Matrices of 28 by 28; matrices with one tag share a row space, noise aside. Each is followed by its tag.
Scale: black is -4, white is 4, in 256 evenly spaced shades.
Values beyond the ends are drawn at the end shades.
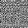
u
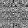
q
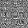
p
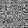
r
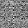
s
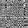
r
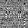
r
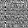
p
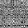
s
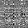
s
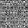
r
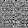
q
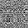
r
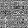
p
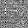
p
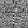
q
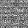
p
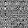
p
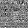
p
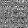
p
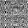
p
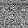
s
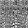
q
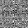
q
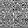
q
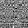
q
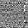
r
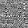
r
